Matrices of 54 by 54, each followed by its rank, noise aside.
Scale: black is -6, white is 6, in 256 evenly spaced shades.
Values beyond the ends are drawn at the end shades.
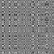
two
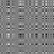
one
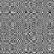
three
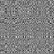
four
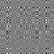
two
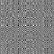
two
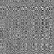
three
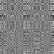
two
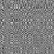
three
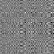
three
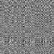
four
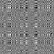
one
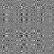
two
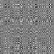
three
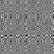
two
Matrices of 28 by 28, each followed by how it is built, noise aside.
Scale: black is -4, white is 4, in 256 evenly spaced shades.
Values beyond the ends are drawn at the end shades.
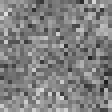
smooth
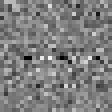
uneven rows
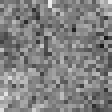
smooth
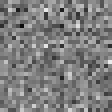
low rank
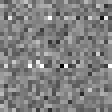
uneven rows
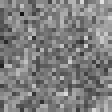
smooth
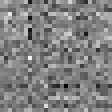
low rank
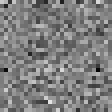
low rank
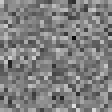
blocks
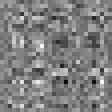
low rank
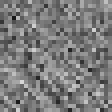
Toeplitz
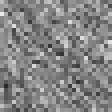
Toeplitz
